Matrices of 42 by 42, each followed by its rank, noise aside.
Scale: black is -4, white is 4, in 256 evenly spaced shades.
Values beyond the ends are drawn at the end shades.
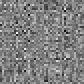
six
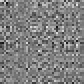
four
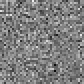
twelve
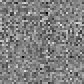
eight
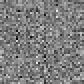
eight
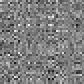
six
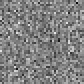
twelve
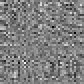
six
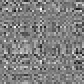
four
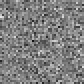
twelve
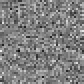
twelve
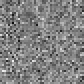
twelve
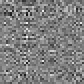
six
